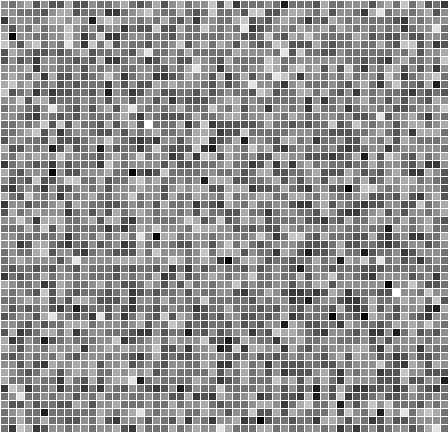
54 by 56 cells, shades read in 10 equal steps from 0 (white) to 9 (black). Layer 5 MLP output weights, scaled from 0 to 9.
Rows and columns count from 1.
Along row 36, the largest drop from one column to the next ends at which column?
50
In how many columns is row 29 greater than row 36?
23
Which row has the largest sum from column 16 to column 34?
42
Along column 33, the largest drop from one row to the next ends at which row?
54
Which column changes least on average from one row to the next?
11
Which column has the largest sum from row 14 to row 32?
44
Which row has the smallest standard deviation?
34
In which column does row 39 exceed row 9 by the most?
25
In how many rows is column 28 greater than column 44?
22
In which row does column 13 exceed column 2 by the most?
49
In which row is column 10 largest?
39
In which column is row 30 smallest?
18
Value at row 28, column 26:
6
